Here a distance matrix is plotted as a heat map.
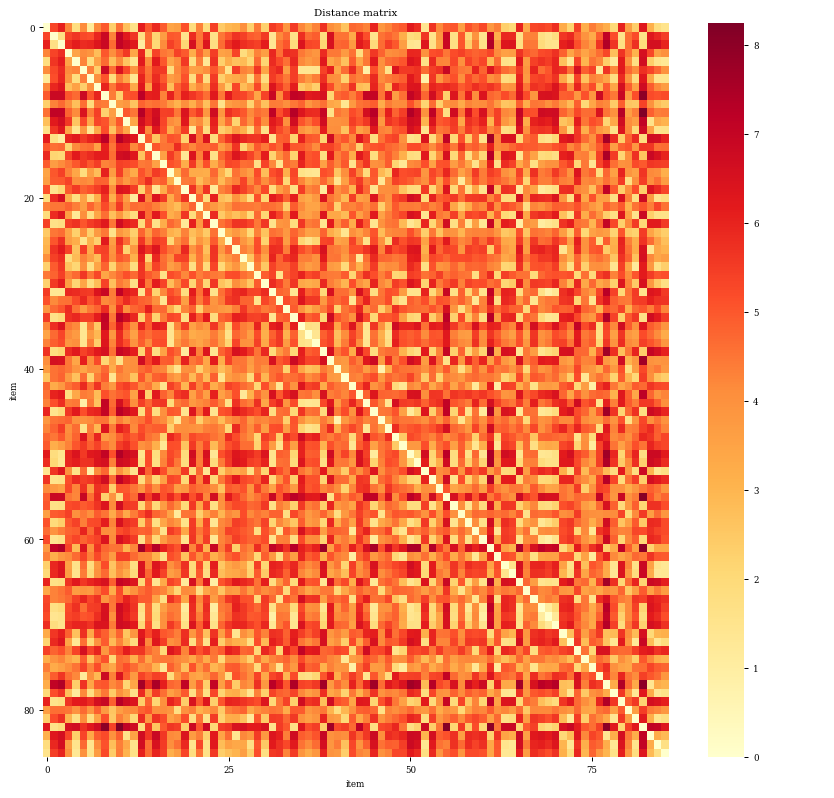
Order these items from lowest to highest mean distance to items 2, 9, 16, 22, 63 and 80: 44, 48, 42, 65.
42, 48, 65, 44
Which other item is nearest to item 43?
27
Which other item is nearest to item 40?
46
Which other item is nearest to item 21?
66
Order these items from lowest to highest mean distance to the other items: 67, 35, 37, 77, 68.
68, 37, 67, 35, 77
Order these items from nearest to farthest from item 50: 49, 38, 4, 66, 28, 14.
38, 49, 66, 14, 28, 4
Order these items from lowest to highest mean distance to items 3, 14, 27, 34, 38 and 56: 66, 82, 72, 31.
31, 82, 66, 72
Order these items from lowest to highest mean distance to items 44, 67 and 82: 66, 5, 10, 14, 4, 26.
5, 66, 14, 4, 26, 10
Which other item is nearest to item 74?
41
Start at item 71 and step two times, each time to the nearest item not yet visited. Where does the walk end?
83
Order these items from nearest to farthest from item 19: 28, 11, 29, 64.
29, 28, 64, 11
